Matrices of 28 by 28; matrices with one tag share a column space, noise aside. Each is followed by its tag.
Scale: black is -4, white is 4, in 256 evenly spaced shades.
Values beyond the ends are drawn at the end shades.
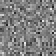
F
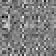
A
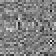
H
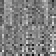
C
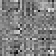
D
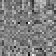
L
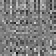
L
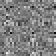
F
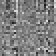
L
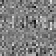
A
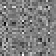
F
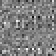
A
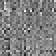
D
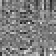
L
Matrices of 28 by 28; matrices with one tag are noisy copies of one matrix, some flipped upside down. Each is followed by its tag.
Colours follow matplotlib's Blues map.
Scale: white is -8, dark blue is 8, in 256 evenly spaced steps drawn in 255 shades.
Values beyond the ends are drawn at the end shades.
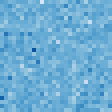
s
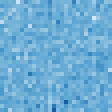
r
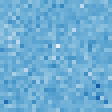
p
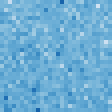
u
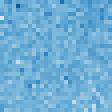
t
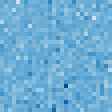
r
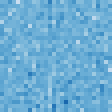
r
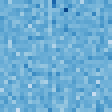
r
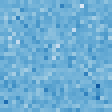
p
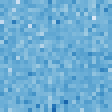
r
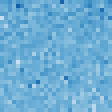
t
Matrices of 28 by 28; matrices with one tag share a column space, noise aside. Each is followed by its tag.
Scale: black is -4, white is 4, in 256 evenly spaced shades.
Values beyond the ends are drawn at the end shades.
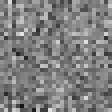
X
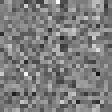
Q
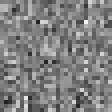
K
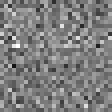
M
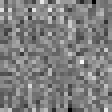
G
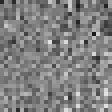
X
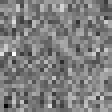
K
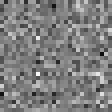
Q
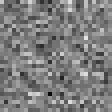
Q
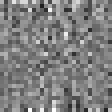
G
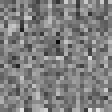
X
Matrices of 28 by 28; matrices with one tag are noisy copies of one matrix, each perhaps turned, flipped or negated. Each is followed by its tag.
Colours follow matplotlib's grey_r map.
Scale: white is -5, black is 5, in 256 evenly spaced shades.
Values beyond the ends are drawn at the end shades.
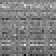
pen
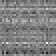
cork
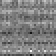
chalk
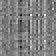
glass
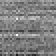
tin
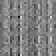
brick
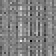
glass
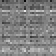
pen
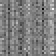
cork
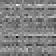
brick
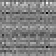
cork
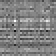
glass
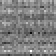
chalk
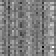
cork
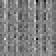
brick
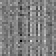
glass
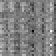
chalk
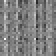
brick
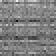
tin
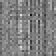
glass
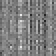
glass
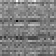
tin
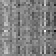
pen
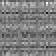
cork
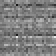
brick
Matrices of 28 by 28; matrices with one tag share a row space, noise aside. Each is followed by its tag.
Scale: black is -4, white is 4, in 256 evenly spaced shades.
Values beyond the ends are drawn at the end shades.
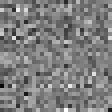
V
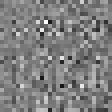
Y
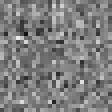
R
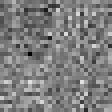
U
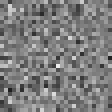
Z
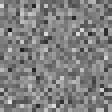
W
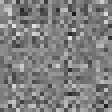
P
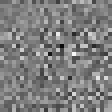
Y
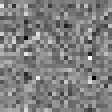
V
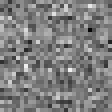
V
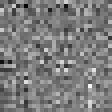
V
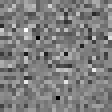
V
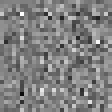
Y
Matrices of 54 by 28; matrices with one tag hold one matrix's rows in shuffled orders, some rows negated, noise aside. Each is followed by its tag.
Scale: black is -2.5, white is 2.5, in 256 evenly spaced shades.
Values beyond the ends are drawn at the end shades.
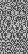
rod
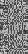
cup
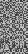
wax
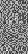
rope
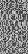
rope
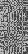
cup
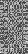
cup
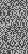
rod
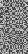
wax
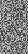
rod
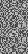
rope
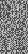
rod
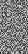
rod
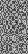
rope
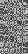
cup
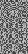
rope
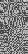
cup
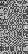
cup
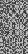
wax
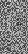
rod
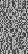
rope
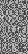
rope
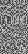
rod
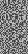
rope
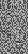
rod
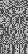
wax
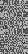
cup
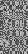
wax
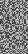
wax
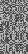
wax
